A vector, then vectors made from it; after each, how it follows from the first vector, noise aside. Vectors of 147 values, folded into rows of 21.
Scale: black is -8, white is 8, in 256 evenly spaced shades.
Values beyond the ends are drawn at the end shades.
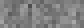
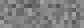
sign-scrambled.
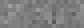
reversed, shrunk.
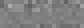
reversed, partly zeroed.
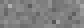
reversed, partly zeroed.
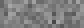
reversed.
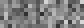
wrapped around, negated, scaled up.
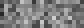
wrapped around, negated, scaled up.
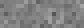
reversed, partly zeroed.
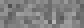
reversed, negated.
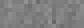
reversed, shrunk.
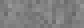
reversed, shrunk.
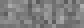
reversed.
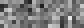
wrapped around, negated, scaled up.
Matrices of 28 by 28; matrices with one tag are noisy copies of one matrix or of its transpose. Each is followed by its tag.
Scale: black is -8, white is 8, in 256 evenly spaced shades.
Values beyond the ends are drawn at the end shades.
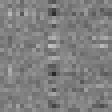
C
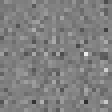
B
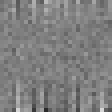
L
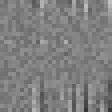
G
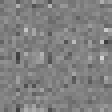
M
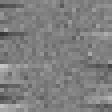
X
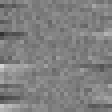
X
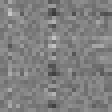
C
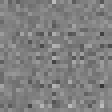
B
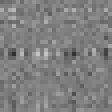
C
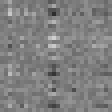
C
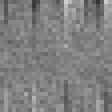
X
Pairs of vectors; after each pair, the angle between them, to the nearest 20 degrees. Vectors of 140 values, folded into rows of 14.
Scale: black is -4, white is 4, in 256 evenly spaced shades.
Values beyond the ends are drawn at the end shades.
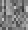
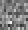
80 degrees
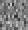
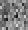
40 degrees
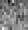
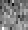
20 degrees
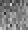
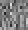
60 degrees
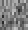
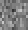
140 degrees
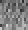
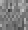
140 degrees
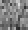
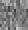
120 degrees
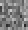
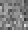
160 degrees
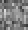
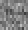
80 degrees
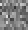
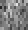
60 degrees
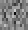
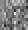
140 degrees
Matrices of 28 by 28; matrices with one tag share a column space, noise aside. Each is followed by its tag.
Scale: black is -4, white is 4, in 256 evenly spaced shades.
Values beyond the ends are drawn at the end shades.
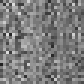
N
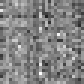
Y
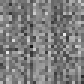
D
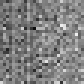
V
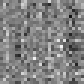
Y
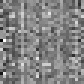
Y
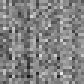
Y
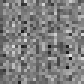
D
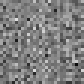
V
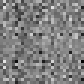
N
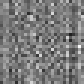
D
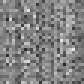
V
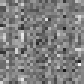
V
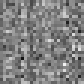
Y
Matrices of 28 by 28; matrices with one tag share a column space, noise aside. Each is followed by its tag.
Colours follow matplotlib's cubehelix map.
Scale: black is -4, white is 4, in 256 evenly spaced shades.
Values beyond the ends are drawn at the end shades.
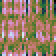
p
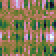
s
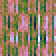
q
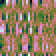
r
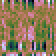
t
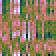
p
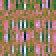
s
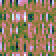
r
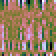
t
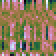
t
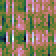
q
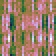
q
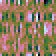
r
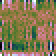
t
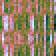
q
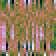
t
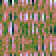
r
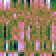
t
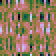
r
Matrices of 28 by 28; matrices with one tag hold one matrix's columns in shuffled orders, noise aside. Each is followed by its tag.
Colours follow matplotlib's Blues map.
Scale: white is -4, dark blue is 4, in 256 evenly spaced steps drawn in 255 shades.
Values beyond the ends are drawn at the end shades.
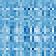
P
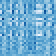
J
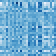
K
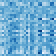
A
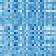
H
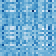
H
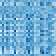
A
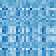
P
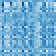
K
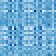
H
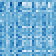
K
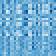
J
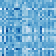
P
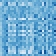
A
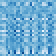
A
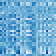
A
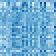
K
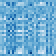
A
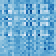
J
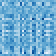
A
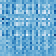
J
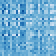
J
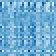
K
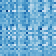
H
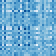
H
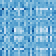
P
